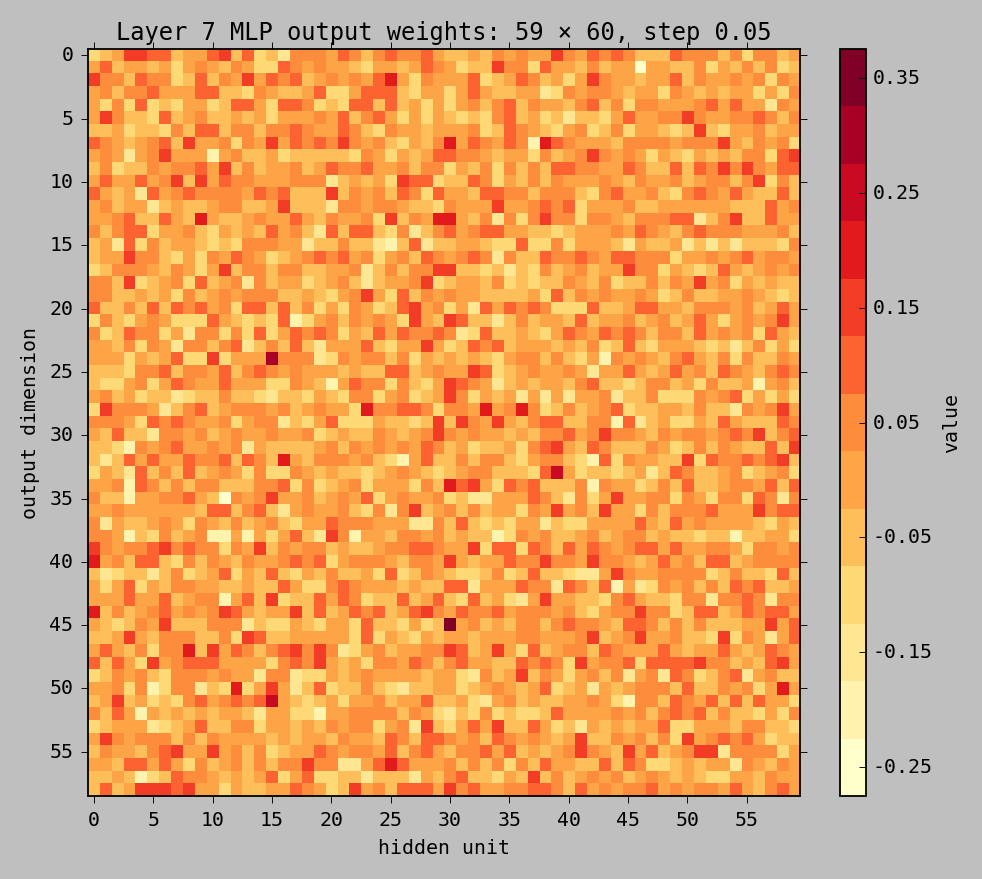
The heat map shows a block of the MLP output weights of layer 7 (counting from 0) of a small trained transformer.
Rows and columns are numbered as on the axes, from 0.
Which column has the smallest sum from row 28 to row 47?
3
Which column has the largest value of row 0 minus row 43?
11
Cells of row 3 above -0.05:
39
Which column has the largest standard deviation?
30
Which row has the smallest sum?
15
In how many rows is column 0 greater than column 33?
23
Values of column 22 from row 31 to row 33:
0.05 0 -0.05
